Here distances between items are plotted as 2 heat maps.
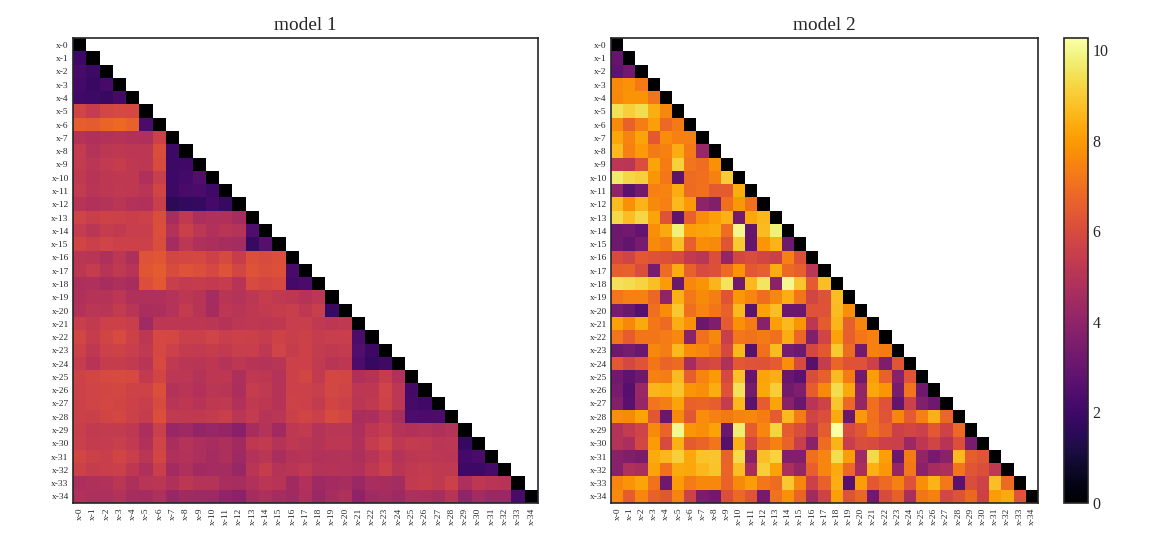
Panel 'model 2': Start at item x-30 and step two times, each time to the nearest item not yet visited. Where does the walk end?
x-29
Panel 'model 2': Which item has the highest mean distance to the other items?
x-18
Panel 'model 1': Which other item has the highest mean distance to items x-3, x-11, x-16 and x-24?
x-6
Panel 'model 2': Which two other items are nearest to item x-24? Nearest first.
x-16, x-22
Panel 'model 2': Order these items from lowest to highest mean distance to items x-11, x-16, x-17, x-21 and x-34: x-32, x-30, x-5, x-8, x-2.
x-8, x-30, x-2, x-32, x-5
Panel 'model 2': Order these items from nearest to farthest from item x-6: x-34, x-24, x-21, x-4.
x-24, x-34, x-4, x-21
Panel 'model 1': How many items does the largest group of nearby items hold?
6
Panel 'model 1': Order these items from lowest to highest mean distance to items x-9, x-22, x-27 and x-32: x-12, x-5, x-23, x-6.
x-12, x-23, x-5, x-6
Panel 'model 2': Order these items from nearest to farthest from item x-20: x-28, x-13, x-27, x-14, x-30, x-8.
x-14, x-27, x-30, x-8, x-28, x-13
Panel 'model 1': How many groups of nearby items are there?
10
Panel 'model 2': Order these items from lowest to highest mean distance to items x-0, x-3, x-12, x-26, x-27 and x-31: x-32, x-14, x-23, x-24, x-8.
x-23, x-14, x-32, x-24, x-8
